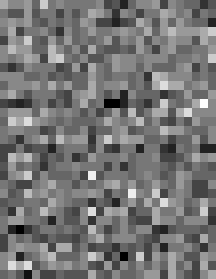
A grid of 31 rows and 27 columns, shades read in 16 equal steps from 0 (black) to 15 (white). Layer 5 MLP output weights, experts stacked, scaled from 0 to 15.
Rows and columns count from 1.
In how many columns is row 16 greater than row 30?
14
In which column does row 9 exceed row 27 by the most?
20
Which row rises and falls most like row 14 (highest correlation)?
18
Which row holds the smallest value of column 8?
4
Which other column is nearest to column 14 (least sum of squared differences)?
16
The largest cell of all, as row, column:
12, 26
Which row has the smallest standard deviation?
19
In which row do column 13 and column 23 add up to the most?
27
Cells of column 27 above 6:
16
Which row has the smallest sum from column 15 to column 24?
17
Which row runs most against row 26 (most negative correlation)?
25
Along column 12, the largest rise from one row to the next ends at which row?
24
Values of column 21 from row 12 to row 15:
12 10 5 11
